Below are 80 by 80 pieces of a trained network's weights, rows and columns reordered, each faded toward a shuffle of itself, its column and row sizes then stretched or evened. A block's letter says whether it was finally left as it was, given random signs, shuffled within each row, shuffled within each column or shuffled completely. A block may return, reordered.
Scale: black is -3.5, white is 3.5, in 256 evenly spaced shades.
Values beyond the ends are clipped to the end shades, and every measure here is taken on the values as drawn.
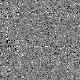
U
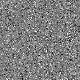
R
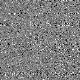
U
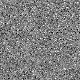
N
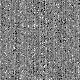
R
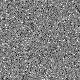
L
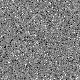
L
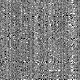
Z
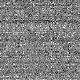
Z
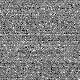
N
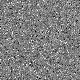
L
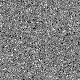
L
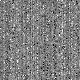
R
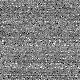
N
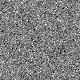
L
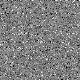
N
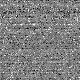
N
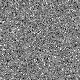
L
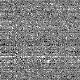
Z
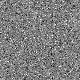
L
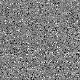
U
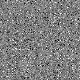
U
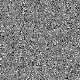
R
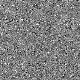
N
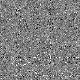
U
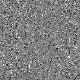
R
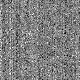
R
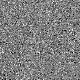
N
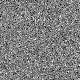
L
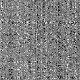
Z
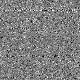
N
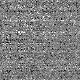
Z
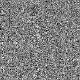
U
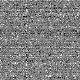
Z
